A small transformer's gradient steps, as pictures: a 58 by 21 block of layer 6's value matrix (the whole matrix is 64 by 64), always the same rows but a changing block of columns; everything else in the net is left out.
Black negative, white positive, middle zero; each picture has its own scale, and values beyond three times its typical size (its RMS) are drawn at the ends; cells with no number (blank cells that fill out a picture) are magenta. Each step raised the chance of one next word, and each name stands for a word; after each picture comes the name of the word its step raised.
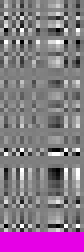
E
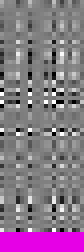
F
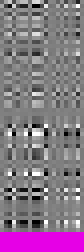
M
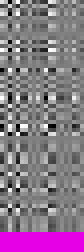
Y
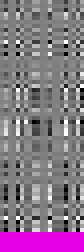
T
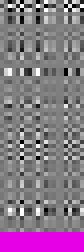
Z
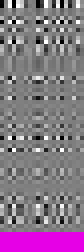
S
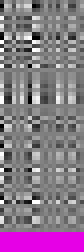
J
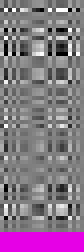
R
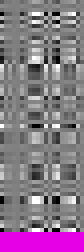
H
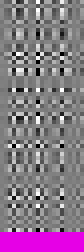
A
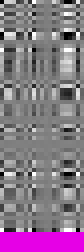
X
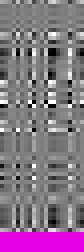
F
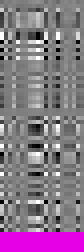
J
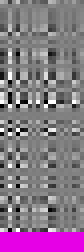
F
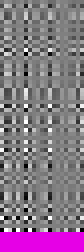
T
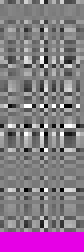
M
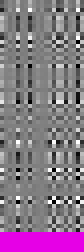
J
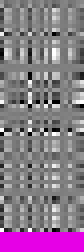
F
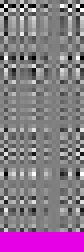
Z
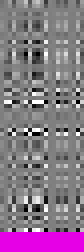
F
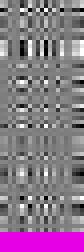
R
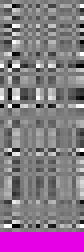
E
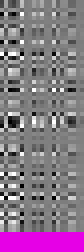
A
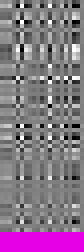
S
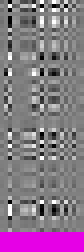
Z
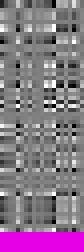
X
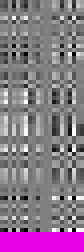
T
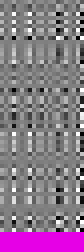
H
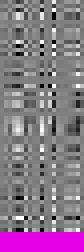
T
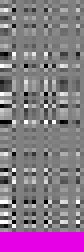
E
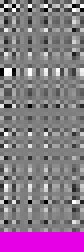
Z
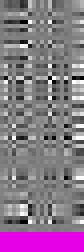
S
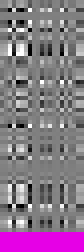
R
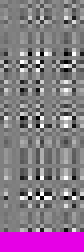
A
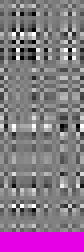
Y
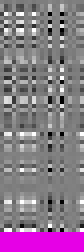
H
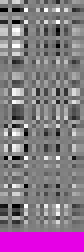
R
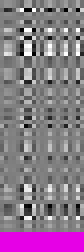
R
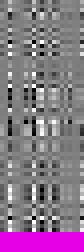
T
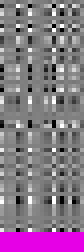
H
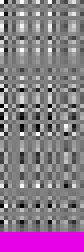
Y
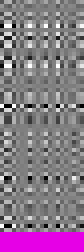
E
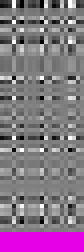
S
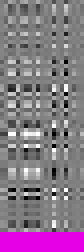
M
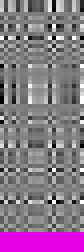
J
